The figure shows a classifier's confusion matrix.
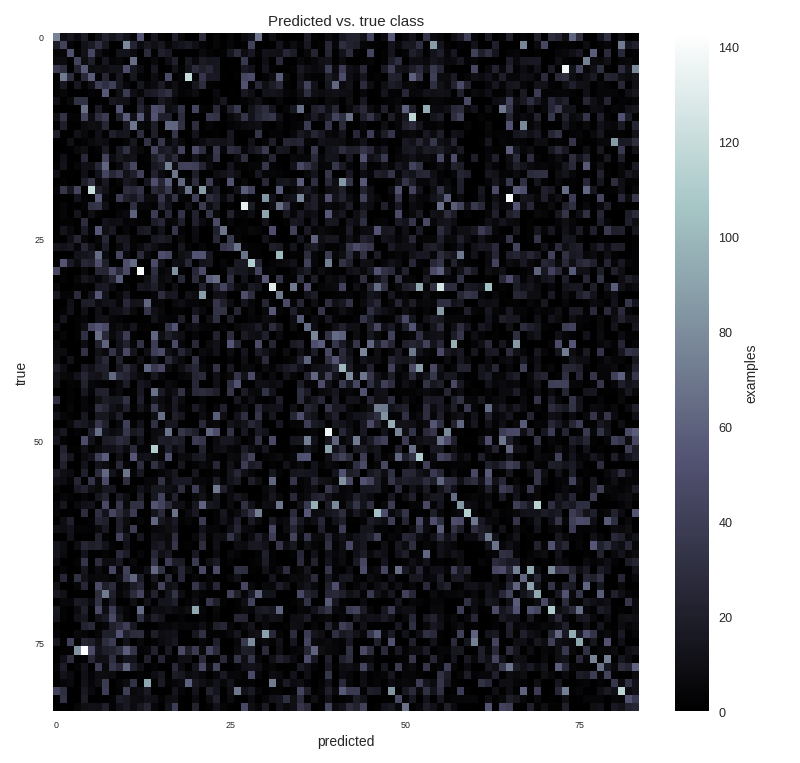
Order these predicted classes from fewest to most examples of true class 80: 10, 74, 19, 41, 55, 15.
74, 10, 15, 41, 55, 19
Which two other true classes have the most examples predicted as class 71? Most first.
66, 63
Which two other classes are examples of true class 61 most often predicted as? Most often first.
55, 31
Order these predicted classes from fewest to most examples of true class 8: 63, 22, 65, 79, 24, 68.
22, 63, 24, 79, 68, 65
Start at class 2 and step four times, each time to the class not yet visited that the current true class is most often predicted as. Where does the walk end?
39
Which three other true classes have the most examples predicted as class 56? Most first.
49, 20, 50
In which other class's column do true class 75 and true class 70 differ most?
60
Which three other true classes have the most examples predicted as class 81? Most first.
1, 42, 10
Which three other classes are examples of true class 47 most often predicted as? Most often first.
15, 23, 35
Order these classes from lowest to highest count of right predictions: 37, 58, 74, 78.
78, 37, 58, 74
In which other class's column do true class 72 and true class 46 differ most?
62
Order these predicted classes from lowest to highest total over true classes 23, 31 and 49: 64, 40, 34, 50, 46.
40, 50, 64, 46, 34
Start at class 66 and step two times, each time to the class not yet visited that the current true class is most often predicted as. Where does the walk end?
76
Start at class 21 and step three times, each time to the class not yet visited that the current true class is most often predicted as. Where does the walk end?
6
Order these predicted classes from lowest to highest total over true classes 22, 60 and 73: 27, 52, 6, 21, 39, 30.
27, 6, 21, 52, 39, 30
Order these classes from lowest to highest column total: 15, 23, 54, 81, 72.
72, 81, 54, 15, 23
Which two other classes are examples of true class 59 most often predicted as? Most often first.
46, 29
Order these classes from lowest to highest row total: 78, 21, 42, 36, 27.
36, 21, 78, 27, 42
